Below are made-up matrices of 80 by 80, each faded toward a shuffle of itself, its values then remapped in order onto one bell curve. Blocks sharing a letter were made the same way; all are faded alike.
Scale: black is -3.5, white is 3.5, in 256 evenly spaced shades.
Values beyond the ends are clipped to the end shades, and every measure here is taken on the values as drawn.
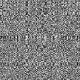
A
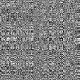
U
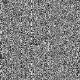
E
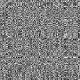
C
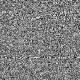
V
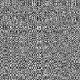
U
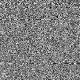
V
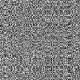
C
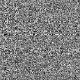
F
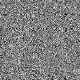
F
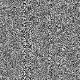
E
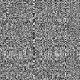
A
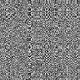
U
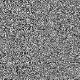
F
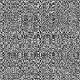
U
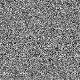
V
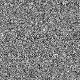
V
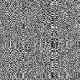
A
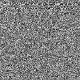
V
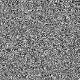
V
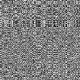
U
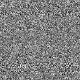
F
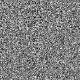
F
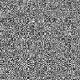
A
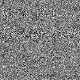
F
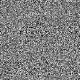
F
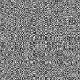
U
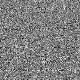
V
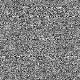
V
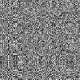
A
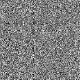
F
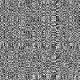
U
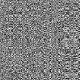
U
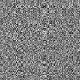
C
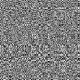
C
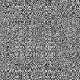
C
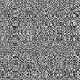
C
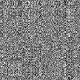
A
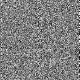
E
